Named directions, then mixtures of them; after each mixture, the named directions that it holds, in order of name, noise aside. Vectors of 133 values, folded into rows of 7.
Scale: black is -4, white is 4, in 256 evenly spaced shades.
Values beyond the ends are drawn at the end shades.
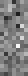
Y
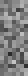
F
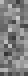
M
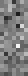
Y.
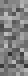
F.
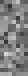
F, M, Y.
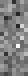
Y.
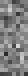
F, M, Y.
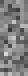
M.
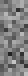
F.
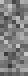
F, M, Y.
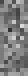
M, Y.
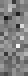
Y.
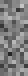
F.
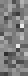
F, Y.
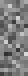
F, M, Y.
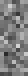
F, M, Y.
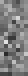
F, M, Y.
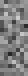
F, M.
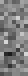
F, M, Y.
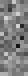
Y.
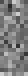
M, Y.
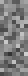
F, M, Y.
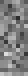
F, M, Y.
